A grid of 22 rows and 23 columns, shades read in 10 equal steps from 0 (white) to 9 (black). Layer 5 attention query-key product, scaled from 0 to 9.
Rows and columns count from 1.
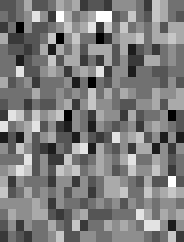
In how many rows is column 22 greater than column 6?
8
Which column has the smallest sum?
20
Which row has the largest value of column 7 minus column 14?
2
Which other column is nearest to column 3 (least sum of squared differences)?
13
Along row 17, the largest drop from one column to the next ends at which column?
22
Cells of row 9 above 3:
17
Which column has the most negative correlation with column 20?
11
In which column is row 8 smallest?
1
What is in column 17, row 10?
6
